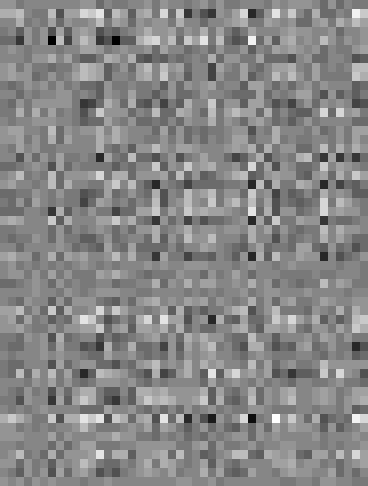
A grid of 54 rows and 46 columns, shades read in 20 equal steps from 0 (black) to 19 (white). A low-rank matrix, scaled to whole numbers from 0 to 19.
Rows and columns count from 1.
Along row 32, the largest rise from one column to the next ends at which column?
41
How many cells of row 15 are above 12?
4
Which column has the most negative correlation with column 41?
38
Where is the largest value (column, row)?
35, 47
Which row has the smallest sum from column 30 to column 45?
18
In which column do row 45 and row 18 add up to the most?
26
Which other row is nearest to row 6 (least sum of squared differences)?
48
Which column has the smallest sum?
17
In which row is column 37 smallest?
42
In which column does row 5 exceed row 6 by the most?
32
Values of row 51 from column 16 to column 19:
13 7 11 11
